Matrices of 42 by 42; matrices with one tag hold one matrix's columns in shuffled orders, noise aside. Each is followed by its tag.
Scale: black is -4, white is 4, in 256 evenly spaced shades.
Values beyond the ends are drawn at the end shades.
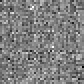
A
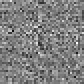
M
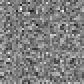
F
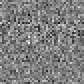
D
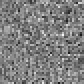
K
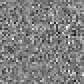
D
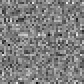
K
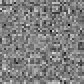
F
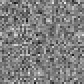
K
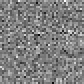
M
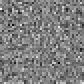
F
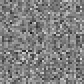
A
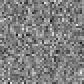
K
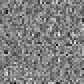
K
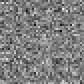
F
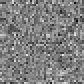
K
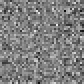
F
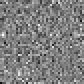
K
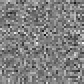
M
